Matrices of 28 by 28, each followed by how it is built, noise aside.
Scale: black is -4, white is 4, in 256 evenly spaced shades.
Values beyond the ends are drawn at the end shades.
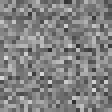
blocks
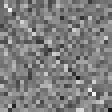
diagonal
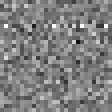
uneven rows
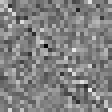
diagonal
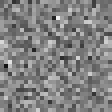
blocks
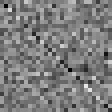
diagonal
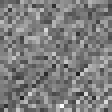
Hankel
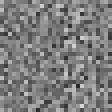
repeating rows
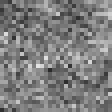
smooth
